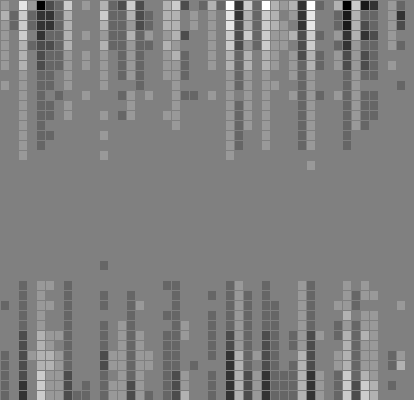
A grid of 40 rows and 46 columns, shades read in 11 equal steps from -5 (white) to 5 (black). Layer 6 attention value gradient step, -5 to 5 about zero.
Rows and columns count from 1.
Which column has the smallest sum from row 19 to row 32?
39
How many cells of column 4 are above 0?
3
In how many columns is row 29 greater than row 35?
5
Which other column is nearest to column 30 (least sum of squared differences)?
35
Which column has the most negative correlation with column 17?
22
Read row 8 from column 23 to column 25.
0 0 0
